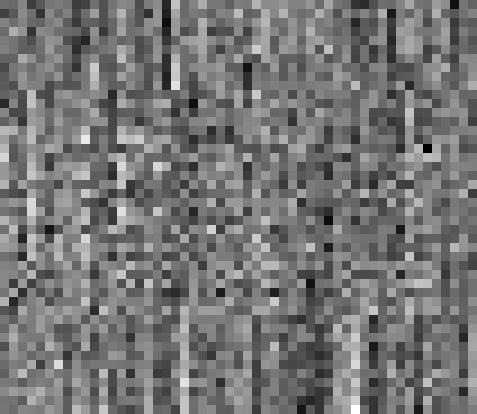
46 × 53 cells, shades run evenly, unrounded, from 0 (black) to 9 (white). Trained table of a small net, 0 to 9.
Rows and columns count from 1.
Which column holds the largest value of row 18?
1
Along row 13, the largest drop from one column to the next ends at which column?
47
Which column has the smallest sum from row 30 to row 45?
35
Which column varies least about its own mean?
43
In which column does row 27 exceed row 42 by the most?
29
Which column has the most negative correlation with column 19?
20
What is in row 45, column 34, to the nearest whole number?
2
